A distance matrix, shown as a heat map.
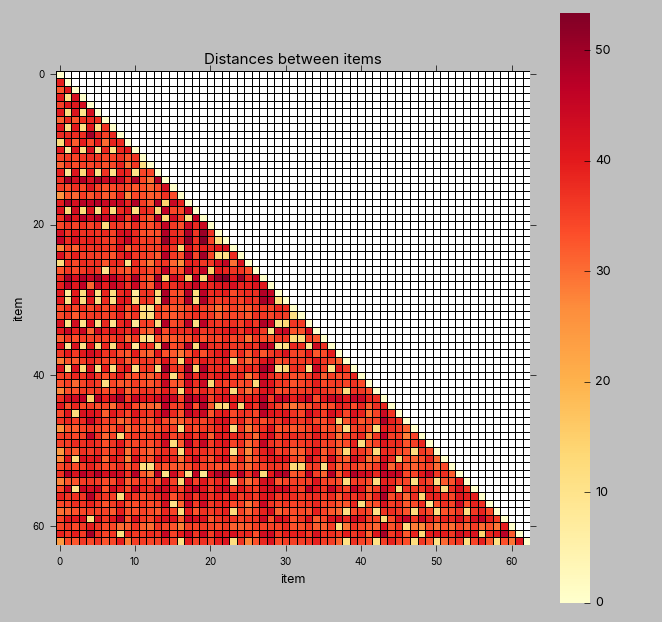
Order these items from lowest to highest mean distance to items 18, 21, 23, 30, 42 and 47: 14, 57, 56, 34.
57, 56, 34, 14
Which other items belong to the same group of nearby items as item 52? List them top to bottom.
11, 12, 31, 32, 35
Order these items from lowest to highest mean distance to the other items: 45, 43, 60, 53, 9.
60, 9, 45, 53, 43
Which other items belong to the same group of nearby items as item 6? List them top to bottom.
20, 26, 41
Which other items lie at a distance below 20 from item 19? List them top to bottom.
14, 17, 27, 53
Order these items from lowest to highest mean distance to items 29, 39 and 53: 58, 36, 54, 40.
36, 58, 54, 40
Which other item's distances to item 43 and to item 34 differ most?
28
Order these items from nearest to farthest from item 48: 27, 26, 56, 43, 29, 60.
56, 60, 26, 29, 27, 43
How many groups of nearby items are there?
13
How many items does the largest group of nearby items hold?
12
